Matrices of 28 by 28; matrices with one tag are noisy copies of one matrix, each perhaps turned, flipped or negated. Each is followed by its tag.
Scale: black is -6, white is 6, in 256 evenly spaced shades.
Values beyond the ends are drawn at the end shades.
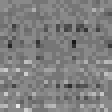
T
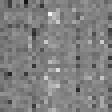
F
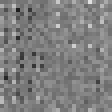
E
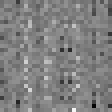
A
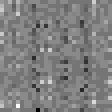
A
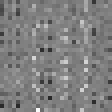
A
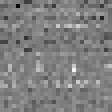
T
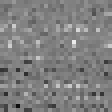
T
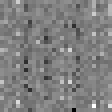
A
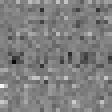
F
